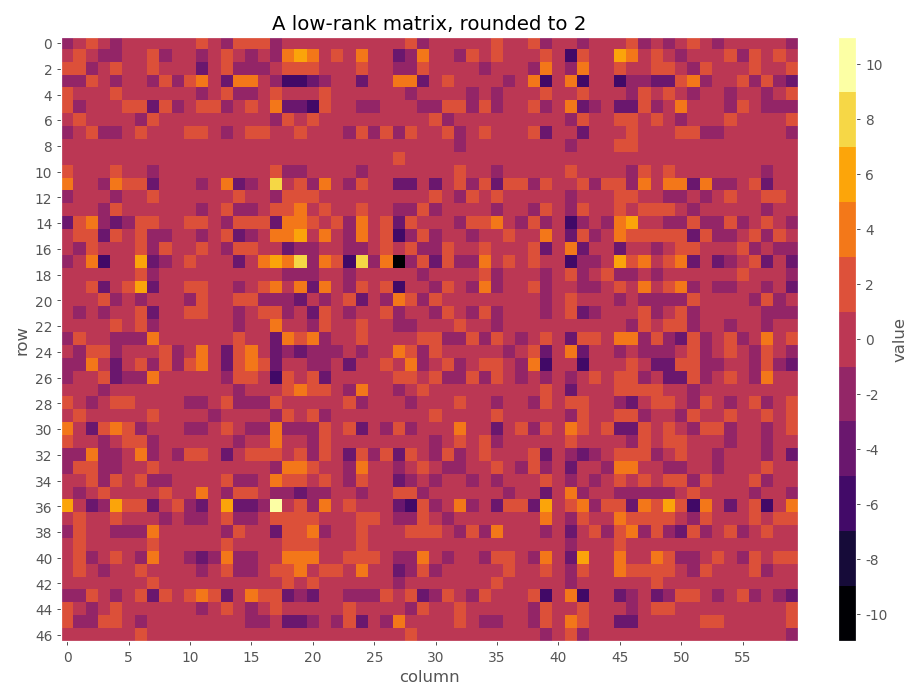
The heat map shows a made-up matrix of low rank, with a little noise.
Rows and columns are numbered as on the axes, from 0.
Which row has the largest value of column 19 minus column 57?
17
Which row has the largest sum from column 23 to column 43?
40
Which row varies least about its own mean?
9
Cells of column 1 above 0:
13
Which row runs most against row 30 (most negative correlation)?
14
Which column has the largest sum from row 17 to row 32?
6
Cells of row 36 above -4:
47
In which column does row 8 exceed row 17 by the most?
27
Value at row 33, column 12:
0
